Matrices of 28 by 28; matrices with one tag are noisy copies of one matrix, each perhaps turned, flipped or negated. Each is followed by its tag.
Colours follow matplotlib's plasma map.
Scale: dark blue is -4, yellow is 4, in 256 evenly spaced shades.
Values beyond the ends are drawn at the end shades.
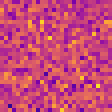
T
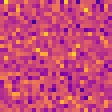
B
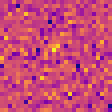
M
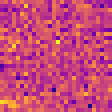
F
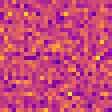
M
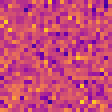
B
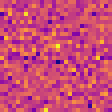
M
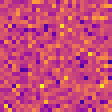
B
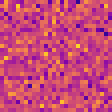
B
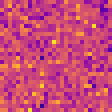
F
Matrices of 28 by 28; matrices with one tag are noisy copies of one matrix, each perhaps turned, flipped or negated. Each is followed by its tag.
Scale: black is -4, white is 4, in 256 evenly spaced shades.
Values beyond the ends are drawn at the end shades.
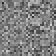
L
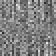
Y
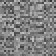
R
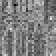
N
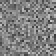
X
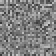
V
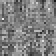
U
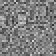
L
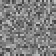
V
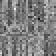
N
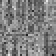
N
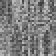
N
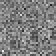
L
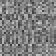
R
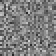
V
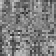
U
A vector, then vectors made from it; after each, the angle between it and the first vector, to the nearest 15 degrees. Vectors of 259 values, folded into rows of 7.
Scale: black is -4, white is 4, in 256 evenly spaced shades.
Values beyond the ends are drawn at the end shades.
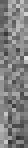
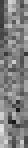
60 degrees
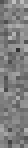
60 degrees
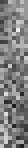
45 degrees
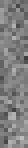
135 degrees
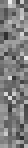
60 degrees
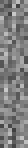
120 degrees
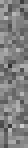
120 degrees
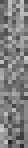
30 degrees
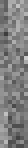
15 degrees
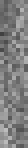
45 degrees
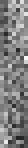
15 degrees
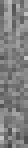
60 degrees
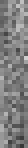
15 degrees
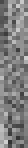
15 degrees
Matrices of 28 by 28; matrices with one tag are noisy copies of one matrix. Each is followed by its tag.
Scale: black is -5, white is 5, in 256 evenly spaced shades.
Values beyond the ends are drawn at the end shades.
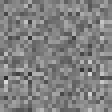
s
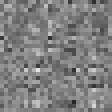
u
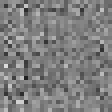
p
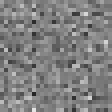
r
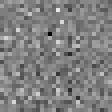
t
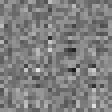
u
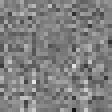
r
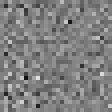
p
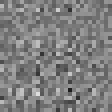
t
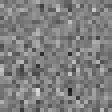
t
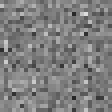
r
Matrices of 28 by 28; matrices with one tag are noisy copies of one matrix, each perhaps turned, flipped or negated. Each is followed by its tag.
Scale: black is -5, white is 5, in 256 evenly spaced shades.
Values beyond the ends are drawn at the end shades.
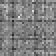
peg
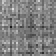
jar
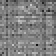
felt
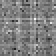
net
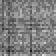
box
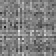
net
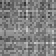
jar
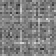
peg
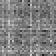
box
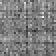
jar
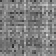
box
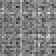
peg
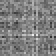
net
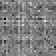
net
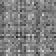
net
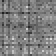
jar
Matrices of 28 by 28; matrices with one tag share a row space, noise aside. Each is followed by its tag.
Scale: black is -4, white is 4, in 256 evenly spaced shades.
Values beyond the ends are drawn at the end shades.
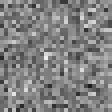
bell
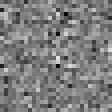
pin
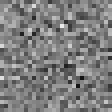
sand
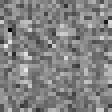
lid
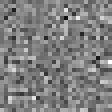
bell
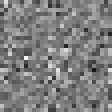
pin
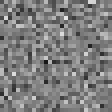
bell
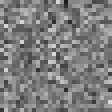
pin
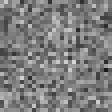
sand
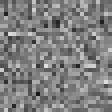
bell
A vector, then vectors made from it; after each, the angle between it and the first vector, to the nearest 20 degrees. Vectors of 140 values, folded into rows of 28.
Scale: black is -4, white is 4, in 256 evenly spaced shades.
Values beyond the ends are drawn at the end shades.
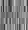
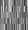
160 degrees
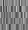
80 degrees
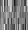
160 degrees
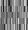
20 degrees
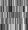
60 degrees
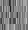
60 degrees
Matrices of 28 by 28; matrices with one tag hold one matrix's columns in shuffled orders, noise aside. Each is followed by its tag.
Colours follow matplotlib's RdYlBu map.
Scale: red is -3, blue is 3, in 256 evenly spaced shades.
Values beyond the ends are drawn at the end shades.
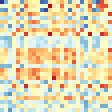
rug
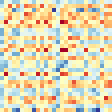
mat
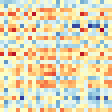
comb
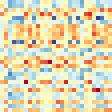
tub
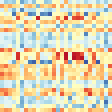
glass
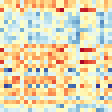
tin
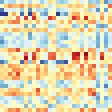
glass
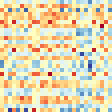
mat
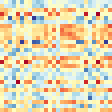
tub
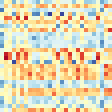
glass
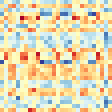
glass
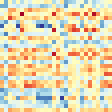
comb
